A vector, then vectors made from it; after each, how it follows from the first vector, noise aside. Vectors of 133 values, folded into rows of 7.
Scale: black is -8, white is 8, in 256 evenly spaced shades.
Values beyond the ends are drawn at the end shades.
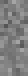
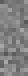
wrapped around.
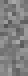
copied.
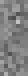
wrapped around, negated.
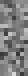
reversed, scaled up.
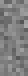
wrapped around, negated.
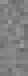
negated, shrunk.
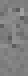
wrapped around, negated, partly zeroed.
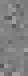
wrapped around, negated, partly zeroed.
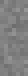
wrapped around, negated, shrunk.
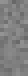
negated, shrunk.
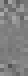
wrapped around, negated, partly zeroed.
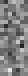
scaled up.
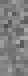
copied.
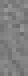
wrapped around, negated, shrunk.
